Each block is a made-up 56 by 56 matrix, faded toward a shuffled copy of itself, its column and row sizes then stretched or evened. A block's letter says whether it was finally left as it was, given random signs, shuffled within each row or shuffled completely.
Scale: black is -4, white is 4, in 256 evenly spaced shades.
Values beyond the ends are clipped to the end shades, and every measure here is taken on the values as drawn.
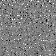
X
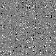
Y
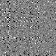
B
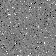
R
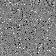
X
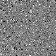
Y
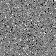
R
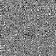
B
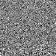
Y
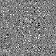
B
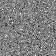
R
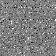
X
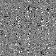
Y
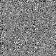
Y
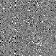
B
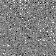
Y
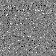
X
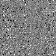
Y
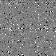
Y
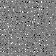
Y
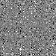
Y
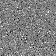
R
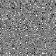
B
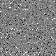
X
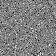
R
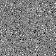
Y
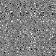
B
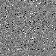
B
